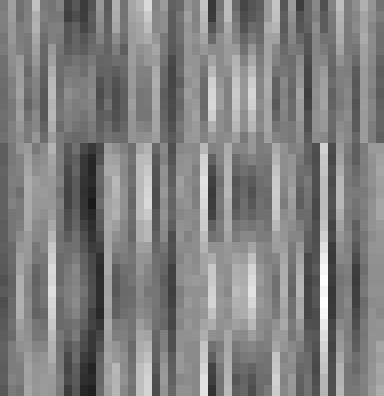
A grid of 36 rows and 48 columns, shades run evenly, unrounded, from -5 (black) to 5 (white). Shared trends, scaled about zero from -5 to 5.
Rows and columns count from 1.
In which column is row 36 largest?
26
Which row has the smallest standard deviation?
13
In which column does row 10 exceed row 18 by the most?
27
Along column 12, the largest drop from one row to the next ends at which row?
14
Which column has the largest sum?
41
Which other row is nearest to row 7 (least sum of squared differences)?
12
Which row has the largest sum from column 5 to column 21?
1
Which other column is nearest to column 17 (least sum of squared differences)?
46
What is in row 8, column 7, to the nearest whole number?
2
